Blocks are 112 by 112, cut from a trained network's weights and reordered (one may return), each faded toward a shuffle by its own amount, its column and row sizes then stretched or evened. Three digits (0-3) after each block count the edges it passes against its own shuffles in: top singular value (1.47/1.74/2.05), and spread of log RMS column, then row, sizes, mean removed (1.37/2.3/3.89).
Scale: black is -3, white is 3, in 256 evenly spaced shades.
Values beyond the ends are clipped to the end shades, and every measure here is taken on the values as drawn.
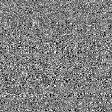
1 0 2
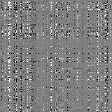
3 3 3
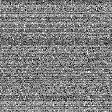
3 1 0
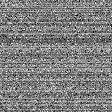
3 0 0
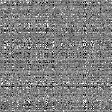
3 2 2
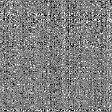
2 1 2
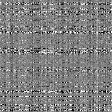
3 0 3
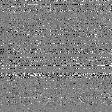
0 1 3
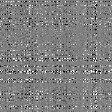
2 2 3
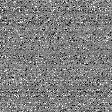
0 0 2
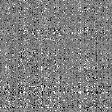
1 2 2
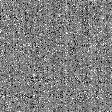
0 0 1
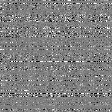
1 1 3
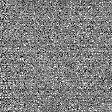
1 1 0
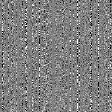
2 3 0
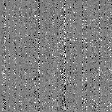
0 3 1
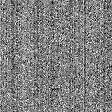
2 0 0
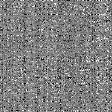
1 1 2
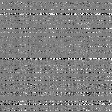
2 1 3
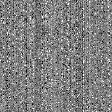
2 2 0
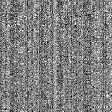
3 0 2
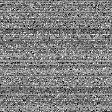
3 1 1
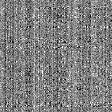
3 1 2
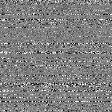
0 0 3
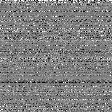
2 0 3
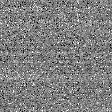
0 1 1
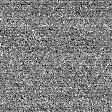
1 0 0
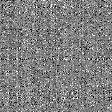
1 0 2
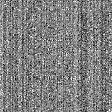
3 0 1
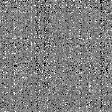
0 2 2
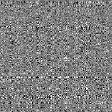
3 2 2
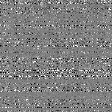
0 1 3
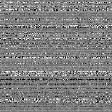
3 1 3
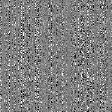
0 3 1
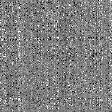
1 2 2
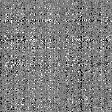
2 2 2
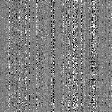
2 3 1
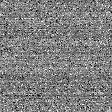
1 0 0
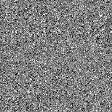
0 1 1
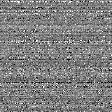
3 1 2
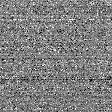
1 0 1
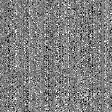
2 2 1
